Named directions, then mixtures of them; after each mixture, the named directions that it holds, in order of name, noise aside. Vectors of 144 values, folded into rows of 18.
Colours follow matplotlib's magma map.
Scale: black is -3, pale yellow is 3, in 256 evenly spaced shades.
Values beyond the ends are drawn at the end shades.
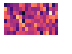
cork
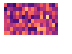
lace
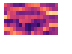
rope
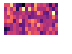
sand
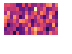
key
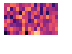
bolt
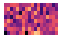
bolt.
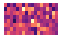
key, lace, sand.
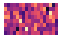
cork, key.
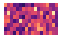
key, lace, sand.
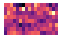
rope, sand.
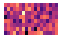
bolt, cork, key.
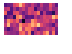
cork, key, rope.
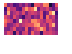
key, lace, sand.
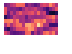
rope.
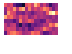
rope, sand.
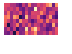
key.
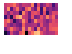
bolt.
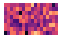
bolt, rope.
